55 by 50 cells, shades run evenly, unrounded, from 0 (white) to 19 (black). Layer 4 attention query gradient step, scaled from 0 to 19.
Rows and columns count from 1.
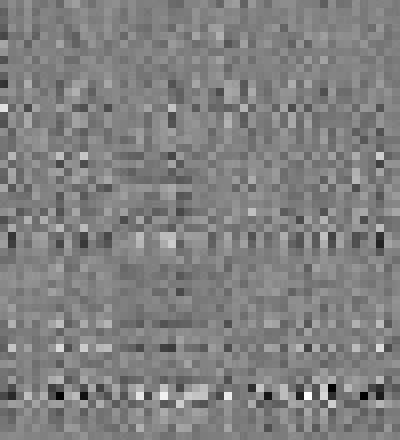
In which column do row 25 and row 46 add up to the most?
8
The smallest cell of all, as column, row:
39, 50
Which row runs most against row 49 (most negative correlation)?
51
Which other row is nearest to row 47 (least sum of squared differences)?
33
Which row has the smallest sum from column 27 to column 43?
5
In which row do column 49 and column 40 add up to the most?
49
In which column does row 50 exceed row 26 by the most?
46
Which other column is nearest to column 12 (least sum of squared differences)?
44
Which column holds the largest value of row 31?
48
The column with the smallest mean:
4
